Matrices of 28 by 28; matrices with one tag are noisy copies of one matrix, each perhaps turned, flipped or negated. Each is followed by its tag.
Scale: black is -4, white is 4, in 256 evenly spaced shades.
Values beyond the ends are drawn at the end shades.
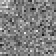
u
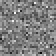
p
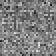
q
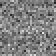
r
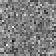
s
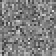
s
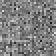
q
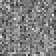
p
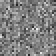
p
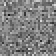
q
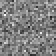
r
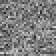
s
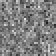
u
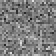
q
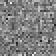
q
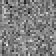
s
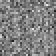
p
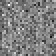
p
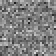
p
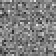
r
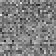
q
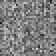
q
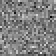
p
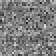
p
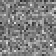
r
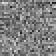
s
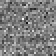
p
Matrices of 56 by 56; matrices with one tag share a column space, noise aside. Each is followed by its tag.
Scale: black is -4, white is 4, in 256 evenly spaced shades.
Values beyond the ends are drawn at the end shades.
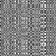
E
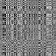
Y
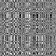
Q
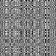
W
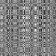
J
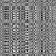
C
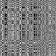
Y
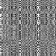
Y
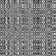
E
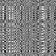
C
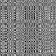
C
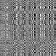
Y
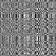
Q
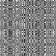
W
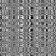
J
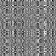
W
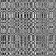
Q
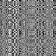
W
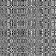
W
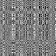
Y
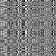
W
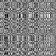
Q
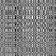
J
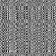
C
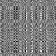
C
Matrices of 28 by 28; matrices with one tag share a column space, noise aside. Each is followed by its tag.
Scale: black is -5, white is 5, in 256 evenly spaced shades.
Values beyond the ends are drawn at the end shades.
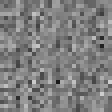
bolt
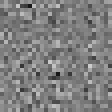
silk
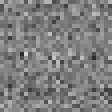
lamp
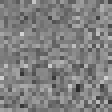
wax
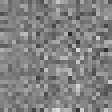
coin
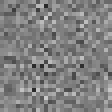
silk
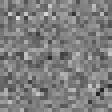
lamp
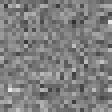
silk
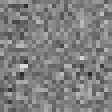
silk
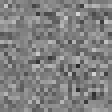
silk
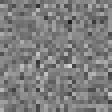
silk
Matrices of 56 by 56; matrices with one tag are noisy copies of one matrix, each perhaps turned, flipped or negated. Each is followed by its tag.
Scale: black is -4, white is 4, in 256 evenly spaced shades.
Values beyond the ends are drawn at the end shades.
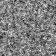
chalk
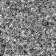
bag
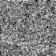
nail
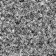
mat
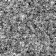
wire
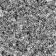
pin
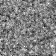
bag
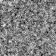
bag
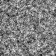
pin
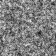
wire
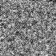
mat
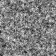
bag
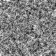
pin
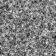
chalk
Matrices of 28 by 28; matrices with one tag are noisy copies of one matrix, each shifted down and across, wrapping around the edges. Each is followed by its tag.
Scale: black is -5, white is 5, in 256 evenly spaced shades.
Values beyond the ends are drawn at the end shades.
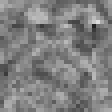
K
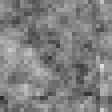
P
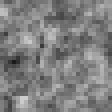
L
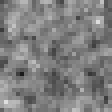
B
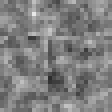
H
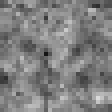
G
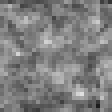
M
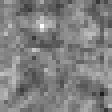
G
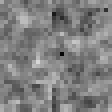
H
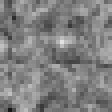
G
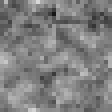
M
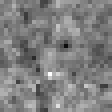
B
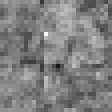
P
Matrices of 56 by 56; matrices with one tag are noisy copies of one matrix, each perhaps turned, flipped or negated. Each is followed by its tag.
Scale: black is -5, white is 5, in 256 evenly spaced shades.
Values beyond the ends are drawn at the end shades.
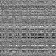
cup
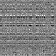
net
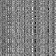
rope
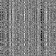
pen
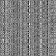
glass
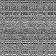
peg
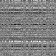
pen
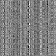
glass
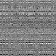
peg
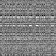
net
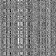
cup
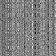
rope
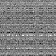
rope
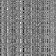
rope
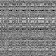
cup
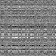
cup
